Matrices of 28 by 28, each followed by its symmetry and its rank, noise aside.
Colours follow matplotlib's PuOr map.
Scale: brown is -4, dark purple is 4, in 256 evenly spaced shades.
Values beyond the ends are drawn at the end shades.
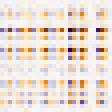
no symmetry, rank one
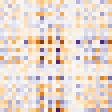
no symmetry, rank two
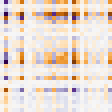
no symmetry, rank one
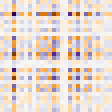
symmetric, rank one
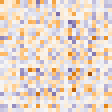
symmetric, rank three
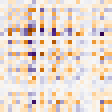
symmetric, rank two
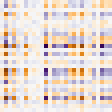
no symmetry, rank one
